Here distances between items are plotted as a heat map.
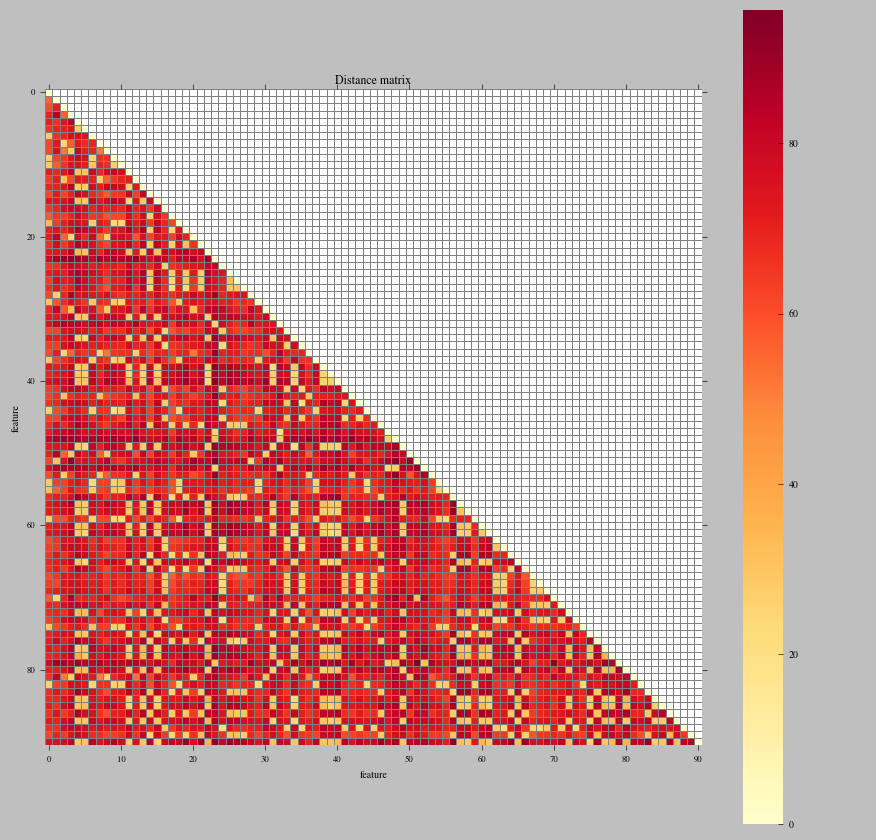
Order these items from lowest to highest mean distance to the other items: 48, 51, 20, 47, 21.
21, 20, 47, 51, 48
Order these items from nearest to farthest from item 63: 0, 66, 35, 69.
35, 69, 0, 66
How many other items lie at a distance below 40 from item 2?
5
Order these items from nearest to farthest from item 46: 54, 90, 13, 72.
54, 72, 13, 90
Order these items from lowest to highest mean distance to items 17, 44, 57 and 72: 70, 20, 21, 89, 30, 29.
29, 89, 21, 70, 20, 30
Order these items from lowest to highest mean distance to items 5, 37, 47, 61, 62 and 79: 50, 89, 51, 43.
43, 89, 50, 51
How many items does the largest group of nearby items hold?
26
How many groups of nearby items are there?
8
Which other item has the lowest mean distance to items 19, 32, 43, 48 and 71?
67
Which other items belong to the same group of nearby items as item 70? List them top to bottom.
1, 28, 51
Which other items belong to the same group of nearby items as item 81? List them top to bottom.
3, 8, 20, 30, 50
